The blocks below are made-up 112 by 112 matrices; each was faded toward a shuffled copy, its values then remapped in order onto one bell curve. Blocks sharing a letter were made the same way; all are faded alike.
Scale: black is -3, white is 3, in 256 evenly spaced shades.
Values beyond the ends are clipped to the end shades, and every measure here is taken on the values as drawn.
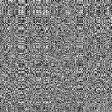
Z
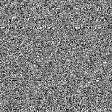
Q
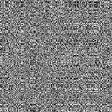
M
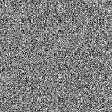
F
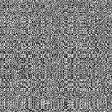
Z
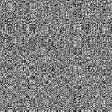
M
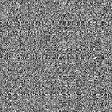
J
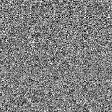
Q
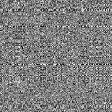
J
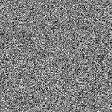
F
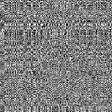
Z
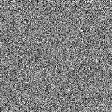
F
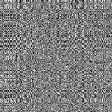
Z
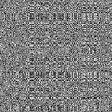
Z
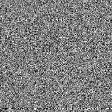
Q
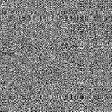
M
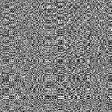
Z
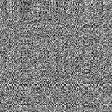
M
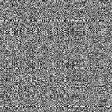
J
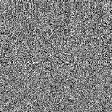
F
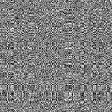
Z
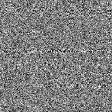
Q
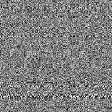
J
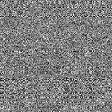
J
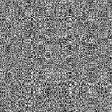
M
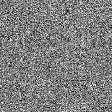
Q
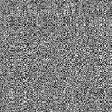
M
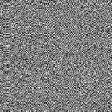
Z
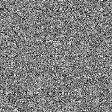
Q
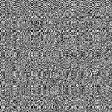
Z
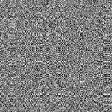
M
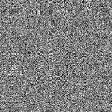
F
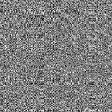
M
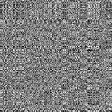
Z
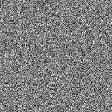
F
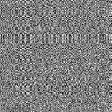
Z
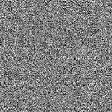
F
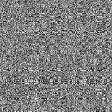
J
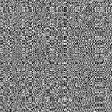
Z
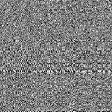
J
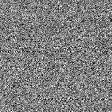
Q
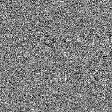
Q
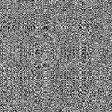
M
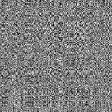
M
